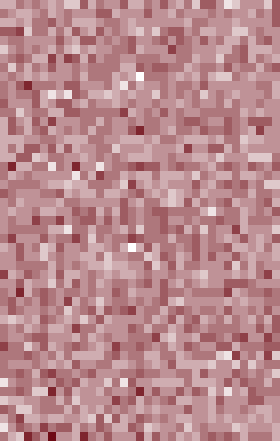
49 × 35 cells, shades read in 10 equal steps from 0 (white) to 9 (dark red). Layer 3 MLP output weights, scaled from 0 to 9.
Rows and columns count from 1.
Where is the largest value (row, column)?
49, 7
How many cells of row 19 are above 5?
10
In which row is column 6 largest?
48
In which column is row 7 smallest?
28
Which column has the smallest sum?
32
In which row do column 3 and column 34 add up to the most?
33
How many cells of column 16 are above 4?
17
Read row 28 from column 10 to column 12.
4 5 3
